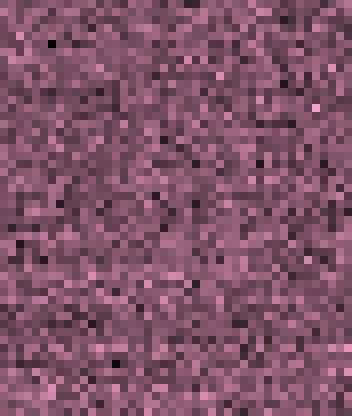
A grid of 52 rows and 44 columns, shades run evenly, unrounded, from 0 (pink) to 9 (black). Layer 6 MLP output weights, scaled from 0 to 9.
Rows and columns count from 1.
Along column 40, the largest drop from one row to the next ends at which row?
14
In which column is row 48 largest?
12
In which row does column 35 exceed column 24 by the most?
8
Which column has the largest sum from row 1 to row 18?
36
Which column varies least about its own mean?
17
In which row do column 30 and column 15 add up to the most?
46
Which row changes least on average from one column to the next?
28
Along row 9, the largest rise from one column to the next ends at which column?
43
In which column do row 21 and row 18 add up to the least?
7
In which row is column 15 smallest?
49
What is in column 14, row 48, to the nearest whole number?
5
